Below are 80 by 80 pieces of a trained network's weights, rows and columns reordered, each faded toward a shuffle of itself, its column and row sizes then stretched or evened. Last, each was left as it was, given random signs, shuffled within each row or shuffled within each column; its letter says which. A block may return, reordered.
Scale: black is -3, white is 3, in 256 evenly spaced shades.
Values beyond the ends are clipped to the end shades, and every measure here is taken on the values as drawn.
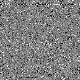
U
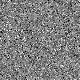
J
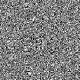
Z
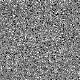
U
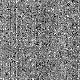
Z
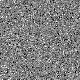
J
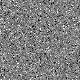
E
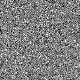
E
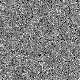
E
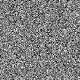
Z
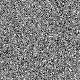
E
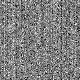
E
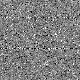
U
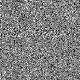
Z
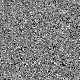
U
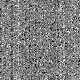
Z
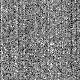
Z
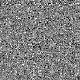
Z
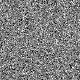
E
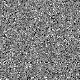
U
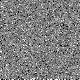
J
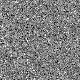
E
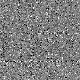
U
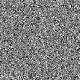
Z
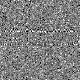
Z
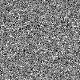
J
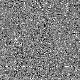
U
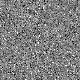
E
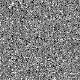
U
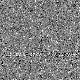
U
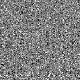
Z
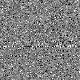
Z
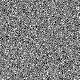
E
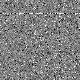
U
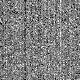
Z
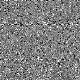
Z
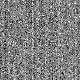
Z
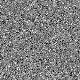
J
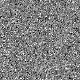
U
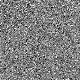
U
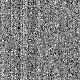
Z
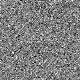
E
